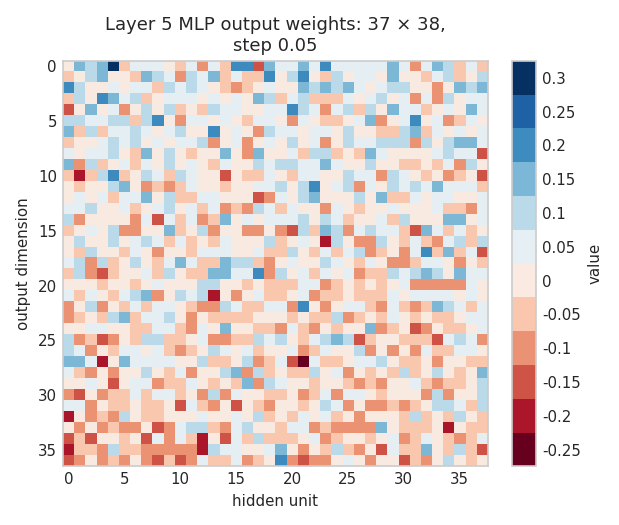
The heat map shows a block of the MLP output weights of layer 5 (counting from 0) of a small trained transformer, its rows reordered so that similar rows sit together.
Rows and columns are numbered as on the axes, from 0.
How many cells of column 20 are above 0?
15
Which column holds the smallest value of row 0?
17
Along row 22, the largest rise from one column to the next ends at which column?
21
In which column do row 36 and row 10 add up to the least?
1
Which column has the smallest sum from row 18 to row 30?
3
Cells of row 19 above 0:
20
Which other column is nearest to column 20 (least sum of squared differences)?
36
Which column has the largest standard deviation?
0
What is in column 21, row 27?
-0.25
